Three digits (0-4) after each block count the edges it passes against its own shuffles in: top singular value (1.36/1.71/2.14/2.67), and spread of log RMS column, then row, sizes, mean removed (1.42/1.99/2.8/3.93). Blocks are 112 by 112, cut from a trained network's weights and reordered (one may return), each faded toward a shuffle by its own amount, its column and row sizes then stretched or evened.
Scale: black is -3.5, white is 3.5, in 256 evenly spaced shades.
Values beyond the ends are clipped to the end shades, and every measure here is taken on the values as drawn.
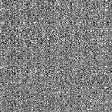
2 0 3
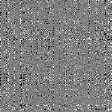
2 4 3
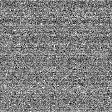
2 1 1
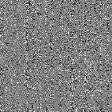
1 3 1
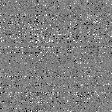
1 2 3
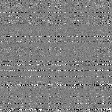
1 2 4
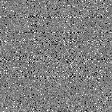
2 1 2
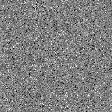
2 1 0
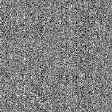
1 2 1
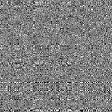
4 1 3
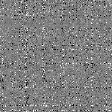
2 3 2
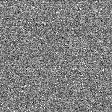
0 0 0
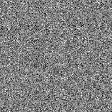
2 0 2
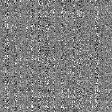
0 4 2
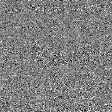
0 1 3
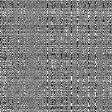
4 4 0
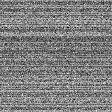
4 0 1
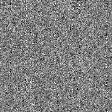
1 2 0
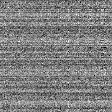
4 2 1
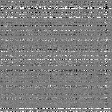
3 2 4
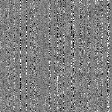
1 4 0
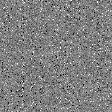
0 2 0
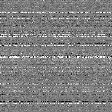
4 1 4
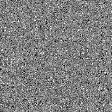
0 2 1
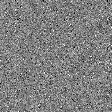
0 1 0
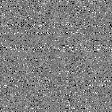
1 1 3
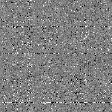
2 2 2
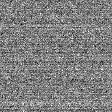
2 1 0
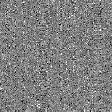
2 2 0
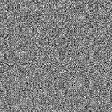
3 1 1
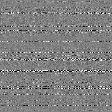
4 0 4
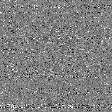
1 1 3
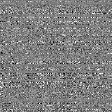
0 2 4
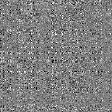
1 3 3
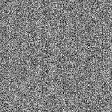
2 1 0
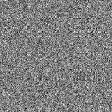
3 1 1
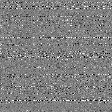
2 0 4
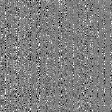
2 4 0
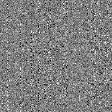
0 3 1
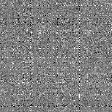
1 3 3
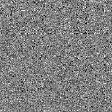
2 2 2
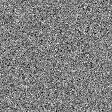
0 0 0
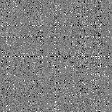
2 3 2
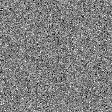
0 1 0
